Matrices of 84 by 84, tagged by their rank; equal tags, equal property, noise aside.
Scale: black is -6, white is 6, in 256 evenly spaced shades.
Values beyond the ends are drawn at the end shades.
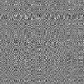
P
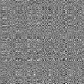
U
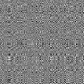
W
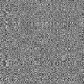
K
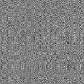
W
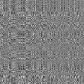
W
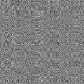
K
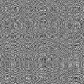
P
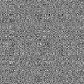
K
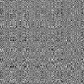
P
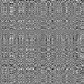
W
